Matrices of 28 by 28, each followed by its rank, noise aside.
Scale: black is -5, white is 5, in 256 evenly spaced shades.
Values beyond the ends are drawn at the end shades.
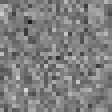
seven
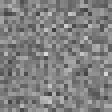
six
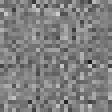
six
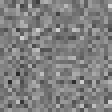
four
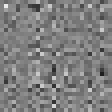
three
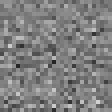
six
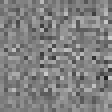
five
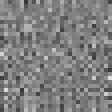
five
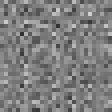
four
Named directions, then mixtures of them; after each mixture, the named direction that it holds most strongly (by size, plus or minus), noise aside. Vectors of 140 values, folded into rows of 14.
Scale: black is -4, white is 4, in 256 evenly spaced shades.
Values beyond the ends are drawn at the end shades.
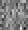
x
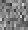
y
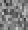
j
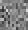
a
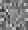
a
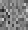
a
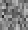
j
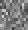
j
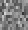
j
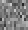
y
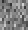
y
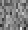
x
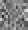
a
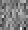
x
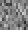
j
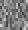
x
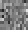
a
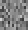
a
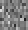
a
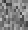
y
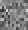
a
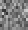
j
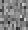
a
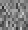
a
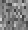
y
